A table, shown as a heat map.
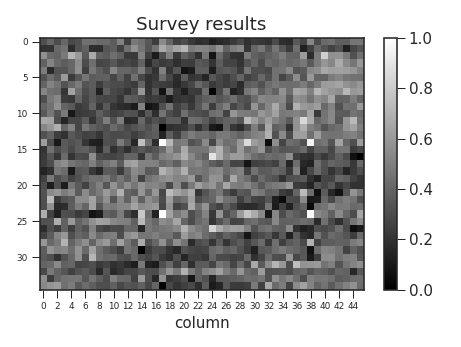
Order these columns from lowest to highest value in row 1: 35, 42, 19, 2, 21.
35, 42, 2, 21, 19
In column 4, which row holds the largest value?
2
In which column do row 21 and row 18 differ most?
37
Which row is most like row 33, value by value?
4
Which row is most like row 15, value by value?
32
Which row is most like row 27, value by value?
17
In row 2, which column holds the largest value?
40
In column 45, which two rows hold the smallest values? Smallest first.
16, 26
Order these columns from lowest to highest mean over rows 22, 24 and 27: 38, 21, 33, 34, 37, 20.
34, 33, 37, 38, 21, 20
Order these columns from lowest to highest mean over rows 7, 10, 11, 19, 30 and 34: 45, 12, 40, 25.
12, 25, 45, 40
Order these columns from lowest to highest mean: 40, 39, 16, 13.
16, 13, 39, 40
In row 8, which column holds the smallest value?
18
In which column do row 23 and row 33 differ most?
21
